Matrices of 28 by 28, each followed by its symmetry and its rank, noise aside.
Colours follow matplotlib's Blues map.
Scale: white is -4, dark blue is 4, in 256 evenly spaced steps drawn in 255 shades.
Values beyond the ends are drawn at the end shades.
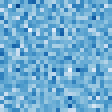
no symmetry, rank seven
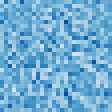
no symmetry, rank six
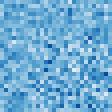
no symmetry, rank seven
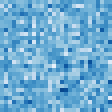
symmetric, rank six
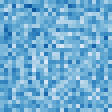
symmetric, rank six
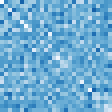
symmetric, rank seven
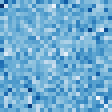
symmetric, rank six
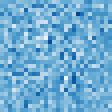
no symmetry, rank six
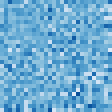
antisymmetric, rank six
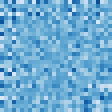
antisymmetric, rank six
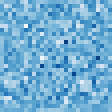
symmetric, rank six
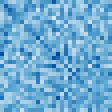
symmetric, rank five
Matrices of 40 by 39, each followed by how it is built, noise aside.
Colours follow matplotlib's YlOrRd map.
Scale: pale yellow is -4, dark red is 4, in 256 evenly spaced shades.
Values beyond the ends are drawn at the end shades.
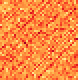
Hankel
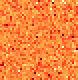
sparse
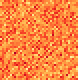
Hankel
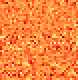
uneven rows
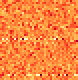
uneven rows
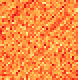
Hankel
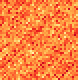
Hankel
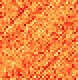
Hankel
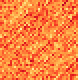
Hankel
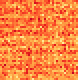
blocks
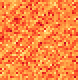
Hankel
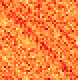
Toeplitz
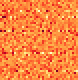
uneven rows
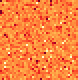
sparse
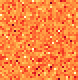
sparse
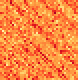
Toeplitz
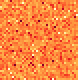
sparse
